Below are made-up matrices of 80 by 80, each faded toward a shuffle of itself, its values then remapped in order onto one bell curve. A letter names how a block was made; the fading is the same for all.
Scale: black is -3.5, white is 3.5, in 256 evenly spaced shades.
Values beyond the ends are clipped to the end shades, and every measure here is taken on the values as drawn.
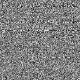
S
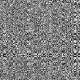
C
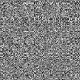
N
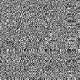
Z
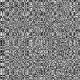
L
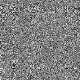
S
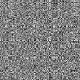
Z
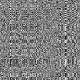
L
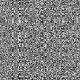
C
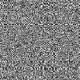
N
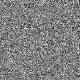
S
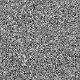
S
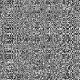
C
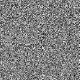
S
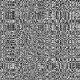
L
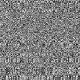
Z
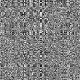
C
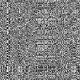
C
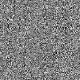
S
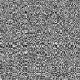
Z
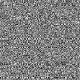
N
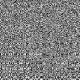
N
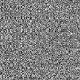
N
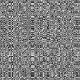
L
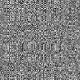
C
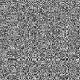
N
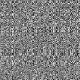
C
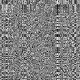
L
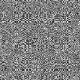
C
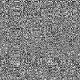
N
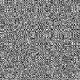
Z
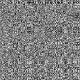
N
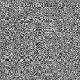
Z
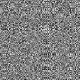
C
